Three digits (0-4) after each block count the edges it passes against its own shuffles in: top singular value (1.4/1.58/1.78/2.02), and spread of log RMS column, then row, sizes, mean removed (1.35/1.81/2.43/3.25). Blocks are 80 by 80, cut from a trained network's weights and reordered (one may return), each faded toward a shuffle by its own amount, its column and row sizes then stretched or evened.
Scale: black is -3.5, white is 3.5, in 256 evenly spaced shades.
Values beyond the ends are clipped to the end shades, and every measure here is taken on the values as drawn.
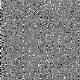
1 3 1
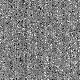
1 0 0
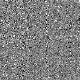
0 2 2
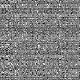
3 3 0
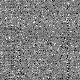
0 1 0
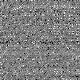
1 0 2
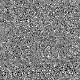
0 0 2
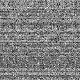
4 0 0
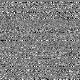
1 0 4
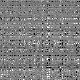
3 3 4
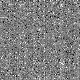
0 0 1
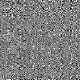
2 3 3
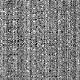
4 1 2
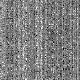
4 3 0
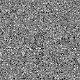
0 1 2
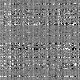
4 2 4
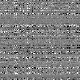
2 2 4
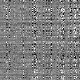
3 4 2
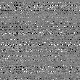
0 0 4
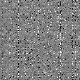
1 3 0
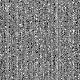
3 2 0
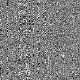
1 4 1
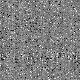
0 0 1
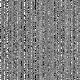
4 4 0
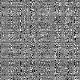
3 4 0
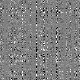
1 4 3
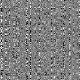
4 4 1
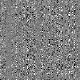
0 4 2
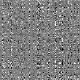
1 4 2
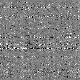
1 0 3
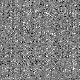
1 1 2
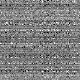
4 2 3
